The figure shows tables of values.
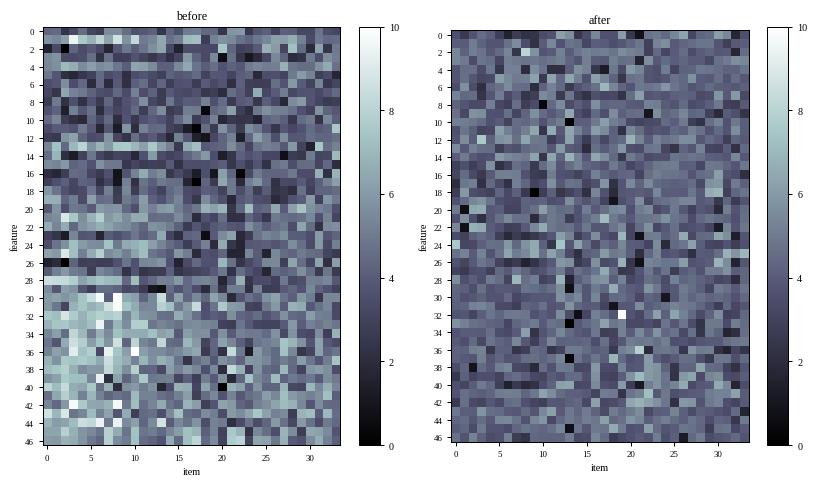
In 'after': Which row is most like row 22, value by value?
20
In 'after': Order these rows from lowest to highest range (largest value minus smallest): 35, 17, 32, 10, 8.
35, 17, 8, 10, 32
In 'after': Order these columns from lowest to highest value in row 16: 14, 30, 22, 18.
14, 18, 22, 30
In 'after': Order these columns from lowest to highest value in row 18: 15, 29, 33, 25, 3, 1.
15, 3, 25, 33, 1, 29
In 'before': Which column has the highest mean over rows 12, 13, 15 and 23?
3
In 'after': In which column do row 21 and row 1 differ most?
17
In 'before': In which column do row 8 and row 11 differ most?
33
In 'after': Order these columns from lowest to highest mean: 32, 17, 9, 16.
32, 9, 17, 16
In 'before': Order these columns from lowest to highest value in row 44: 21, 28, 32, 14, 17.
21, 28, 14, 32, 17
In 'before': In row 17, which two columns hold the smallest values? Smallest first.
17, 8
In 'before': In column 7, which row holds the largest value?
36
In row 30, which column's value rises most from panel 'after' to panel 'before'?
8
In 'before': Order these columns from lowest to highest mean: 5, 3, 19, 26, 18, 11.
18, 19, 26, 11, 5, 3
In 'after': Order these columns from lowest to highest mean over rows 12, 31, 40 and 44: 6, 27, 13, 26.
6, 27, 26, 13
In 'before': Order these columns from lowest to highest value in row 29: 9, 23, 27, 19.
23, 9, 27, 19
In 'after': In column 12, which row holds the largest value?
24
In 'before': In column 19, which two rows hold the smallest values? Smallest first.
16, 24
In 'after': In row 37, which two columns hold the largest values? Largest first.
18, 22
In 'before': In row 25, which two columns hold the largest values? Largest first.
2, 6
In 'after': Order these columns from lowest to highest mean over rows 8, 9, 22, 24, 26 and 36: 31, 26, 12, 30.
30, 31, 26, 12
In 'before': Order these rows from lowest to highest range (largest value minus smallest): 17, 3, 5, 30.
5, 3, 17, 30
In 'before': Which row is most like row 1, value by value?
42
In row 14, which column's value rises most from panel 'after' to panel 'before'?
33
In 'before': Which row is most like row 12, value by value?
7
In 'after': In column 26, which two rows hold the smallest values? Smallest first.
46, 36
